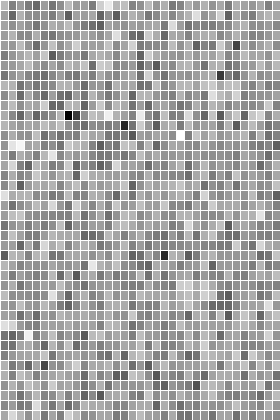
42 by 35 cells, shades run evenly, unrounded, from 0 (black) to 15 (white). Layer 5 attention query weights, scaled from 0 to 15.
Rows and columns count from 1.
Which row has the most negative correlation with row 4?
38
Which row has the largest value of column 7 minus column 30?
5
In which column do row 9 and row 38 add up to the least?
11
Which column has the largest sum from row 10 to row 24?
2
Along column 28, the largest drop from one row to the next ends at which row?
8
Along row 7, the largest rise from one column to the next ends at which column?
13
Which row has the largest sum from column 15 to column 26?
30
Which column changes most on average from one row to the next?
9
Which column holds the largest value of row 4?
15
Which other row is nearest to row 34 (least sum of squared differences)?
35
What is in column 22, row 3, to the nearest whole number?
13
